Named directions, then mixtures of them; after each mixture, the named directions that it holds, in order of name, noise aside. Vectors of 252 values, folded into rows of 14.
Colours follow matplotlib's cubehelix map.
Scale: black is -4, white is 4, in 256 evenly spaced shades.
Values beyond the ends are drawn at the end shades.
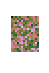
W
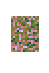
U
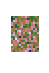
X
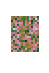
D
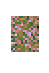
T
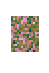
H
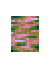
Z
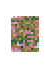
U, W, Z.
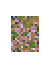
T, W, X.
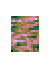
Z.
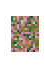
H.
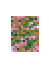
T, W, Z.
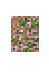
U.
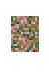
H.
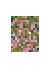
X.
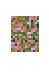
D, T, U.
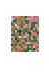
X.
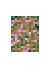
T, X, Z.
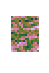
W, Z.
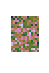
T, W, X.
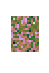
H.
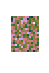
H, X.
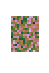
H.
